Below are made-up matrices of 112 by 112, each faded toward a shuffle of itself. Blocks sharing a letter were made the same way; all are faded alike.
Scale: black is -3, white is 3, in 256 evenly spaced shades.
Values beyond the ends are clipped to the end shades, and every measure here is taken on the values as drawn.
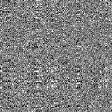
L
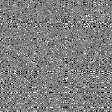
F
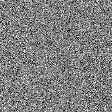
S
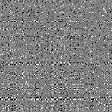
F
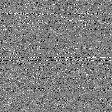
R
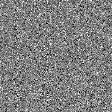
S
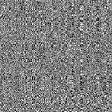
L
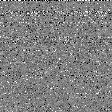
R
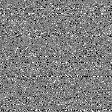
R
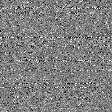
R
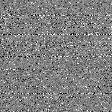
R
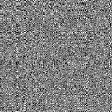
L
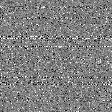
R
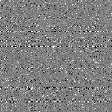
F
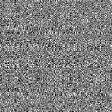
L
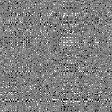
F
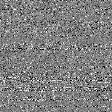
R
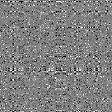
F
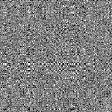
L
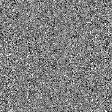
S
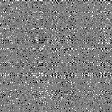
F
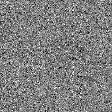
S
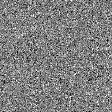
S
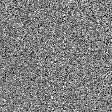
S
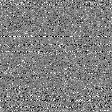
R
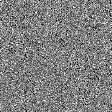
S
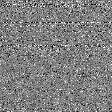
R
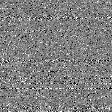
R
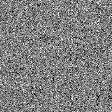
S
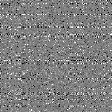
F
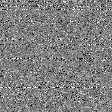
R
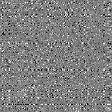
F
